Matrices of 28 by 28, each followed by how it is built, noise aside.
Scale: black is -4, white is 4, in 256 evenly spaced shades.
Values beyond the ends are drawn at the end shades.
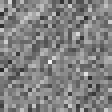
Hankel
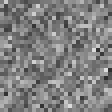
Hankel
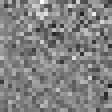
upper triangular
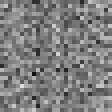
repeating rows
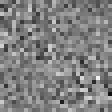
block diagonal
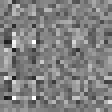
low rank
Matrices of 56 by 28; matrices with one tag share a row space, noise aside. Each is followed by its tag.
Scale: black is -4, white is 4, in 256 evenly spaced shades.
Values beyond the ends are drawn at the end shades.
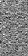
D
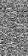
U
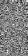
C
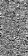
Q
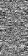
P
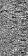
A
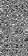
C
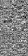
A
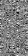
Q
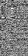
U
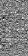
D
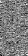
Q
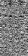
P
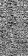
U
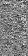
A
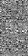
D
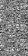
Q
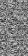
U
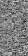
A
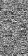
A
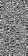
Q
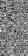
U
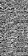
U
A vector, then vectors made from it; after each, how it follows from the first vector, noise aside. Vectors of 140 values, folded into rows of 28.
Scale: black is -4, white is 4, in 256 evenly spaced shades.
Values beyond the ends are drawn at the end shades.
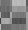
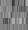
negated, partly zeroed.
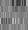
negated, partly zeroed.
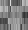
wrapped around, negated.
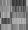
negated.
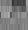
negated, partly zeroed.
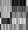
negated, scaled up.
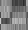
negated.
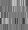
partly zeroed.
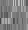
partly zeroed.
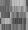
copied.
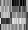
negated, scaled up.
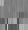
wrapped around, negated, partly zeroed.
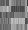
wrapped around.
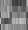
negated.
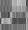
copied.
